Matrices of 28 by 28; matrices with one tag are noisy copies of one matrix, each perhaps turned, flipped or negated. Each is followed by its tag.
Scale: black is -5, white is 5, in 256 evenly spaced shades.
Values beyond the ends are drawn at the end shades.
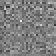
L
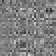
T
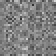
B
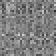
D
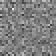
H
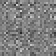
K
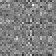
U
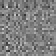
L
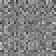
H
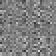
K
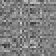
T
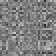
D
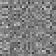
L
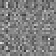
L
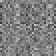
U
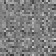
H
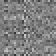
U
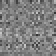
B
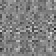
U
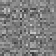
T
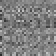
B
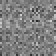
B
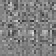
T
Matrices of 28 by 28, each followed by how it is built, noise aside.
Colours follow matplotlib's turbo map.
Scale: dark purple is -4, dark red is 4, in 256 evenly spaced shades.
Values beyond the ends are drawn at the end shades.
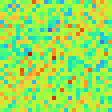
Hankel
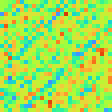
Hankel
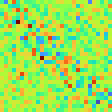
banded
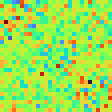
block diagonal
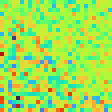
lower triangular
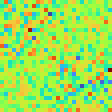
block diagonal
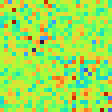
block diagonal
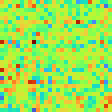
low rank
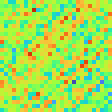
Hankel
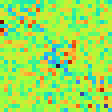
block diagonal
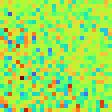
lower triangular
